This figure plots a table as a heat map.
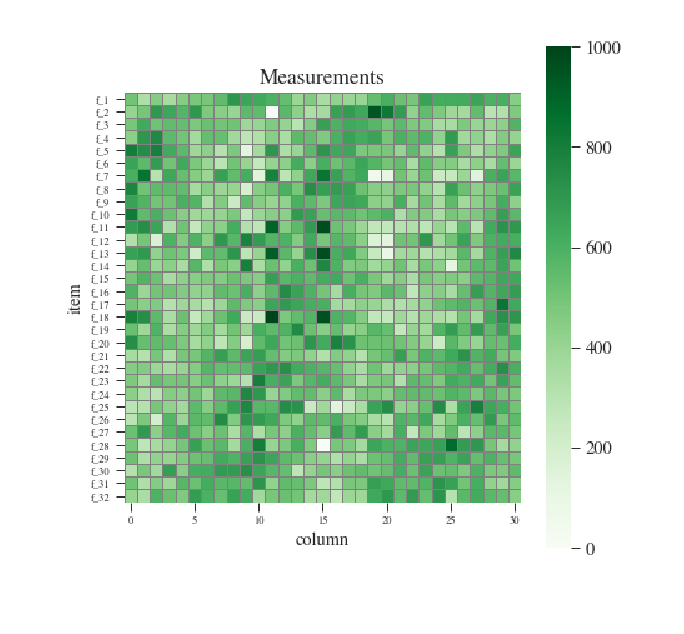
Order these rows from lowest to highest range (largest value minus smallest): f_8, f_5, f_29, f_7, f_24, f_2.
f_29, f_24, f_8, f_5, f_7, f_2
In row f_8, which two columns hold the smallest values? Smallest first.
9, 24
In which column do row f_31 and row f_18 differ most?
15
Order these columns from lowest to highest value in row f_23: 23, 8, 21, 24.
21, 8, 24, 23
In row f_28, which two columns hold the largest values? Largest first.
25, 10
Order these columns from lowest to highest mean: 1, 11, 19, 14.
19, 1, 14, 11
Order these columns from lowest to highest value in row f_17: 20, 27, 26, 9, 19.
20, 19, 9, 27, 26
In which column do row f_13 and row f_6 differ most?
11
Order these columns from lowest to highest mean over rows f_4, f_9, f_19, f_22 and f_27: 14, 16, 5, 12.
5, 12, 14, 16
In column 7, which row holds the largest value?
f_26
